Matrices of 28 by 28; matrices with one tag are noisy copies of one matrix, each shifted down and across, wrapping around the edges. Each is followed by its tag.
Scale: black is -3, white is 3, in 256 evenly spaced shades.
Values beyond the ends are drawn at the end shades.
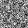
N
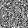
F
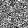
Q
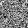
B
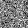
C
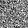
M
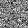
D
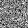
D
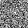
F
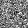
Q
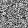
Q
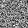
M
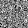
F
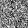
C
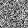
D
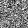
Q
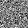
Q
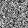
N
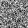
C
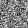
Q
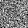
M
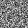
N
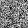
D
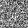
B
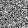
M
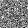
F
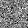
D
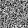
F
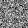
C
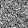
D
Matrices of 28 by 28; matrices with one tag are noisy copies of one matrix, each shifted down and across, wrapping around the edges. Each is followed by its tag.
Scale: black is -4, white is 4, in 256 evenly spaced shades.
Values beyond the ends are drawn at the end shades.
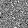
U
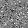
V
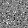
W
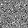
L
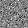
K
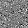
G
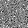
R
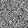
L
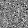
K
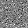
R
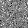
V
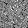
V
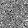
U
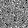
V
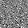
W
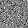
K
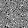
R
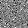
R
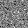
V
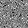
L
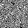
V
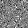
U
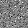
K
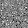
W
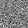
W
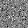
W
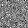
K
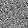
G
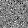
K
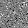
U
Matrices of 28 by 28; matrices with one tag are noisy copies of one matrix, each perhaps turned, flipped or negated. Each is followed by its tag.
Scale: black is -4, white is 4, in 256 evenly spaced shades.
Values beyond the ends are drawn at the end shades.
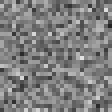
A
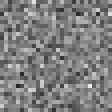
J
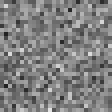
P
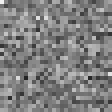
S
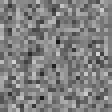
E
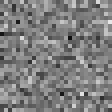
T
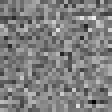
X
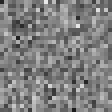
S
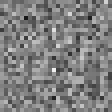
E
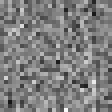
X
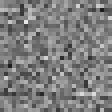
X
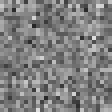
S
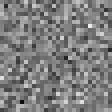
P
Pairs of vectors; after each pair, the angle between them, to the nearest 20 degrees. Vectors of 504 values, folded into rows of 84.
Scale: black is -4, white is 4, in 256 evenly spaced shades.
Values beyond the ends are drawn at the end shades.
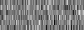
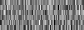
40 degrees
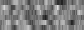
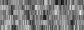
40 degrees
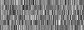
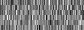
100 degrees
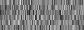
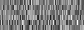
120 degrees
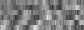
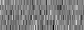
80 degrees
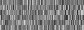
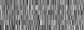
120 degrees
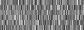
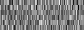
120 degrees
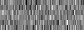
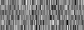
140 degrees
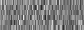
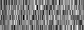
140 degrees
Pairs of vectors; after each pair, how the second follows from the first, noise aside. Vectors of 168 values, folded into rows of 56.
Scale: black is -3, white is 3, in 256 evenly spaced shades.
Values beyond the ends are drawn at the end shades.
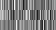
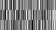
reversed.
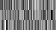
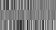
reversed, negated, partly zeroed.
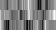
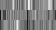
reversed, negated, partly zeroed.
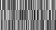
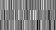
reversed, negated, partly zeroed.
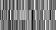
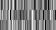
negated.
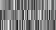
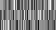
copied.
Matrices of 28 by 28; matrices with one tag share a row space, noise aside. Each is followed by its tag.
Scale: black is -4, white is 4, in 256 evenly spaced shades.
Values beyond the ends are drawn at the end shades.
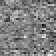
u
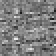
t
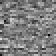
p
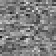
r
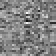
r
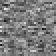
p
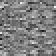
p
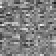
r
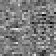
u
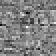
r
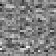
r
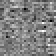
u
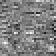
t
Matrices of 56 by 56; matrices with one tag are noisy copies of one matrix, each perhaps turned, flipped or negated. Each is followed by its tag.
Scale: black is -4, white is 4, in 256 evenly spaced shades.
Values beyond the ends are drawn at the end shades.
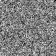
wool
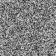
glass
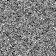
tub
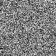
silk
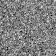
wool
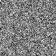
tub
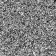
wool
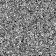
glass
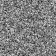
glass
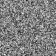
tub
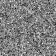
glass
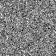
glass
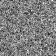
tub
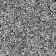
wool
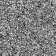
wool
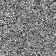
wool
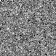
tub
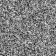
tub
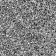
glass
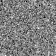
silk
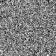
silk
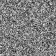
wool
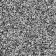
wool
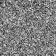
wool
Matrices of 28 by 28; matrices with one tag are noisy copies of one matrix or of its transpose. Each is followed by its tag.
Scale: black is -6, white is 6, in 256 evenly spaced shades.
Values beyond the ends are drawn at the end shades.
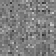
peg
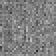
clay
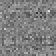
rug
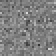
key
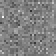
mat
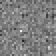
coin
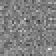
key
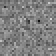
key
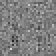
rug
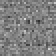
key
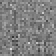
rug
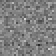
key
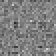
coin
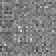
clay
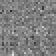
peg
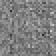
peg
